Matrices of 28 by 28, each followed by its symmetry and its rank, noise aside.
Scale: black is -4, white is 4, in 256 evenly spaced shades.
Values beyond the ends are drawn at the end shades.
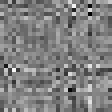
no symmetry, rank three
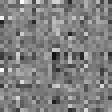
no symmetry, rank four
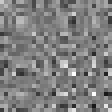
symmetric, rank three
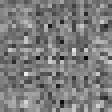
no symmetry, rank four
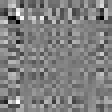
antisymmetric, rank two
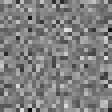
no symmetry, rank four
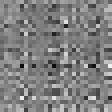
no symmetry, rank three
